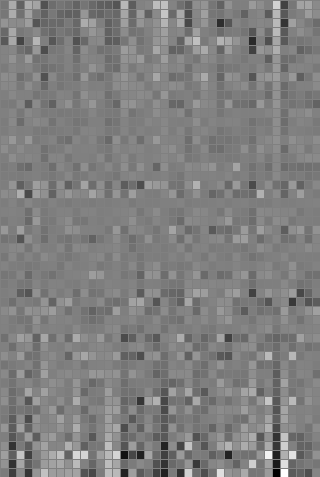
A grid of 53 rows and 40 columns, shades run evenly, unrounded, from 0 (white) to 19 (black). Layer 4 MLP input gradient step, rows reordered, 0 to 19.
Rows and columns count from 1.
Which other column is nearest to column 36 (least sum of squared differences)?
14
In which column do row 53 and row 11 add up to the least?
36
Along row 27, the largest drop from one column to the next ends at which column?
4
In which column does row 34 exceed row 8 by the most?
37
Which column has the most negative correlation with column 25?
32
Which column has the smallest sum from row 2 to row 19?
35
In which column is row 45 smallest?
34
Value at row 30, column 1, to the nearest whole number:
9
